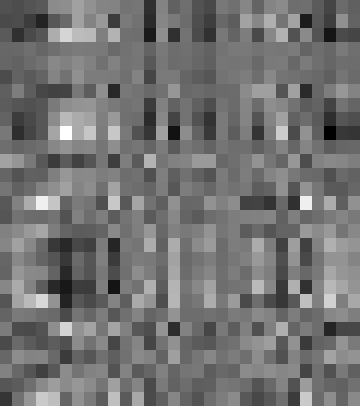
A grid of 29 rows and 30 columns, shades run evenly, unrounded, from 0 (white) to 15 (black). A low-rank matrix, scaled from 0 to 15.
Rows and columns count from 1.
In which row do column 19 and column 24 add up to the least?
10
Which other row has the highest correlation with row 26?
20
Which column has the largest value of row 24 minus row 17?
28
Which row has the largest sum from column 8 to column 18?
2
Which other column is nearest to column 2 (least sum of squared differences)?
18
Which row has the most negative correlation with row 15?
27
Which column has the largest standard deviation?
6
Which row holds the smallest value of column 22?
21
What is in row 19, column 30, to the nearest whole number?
7
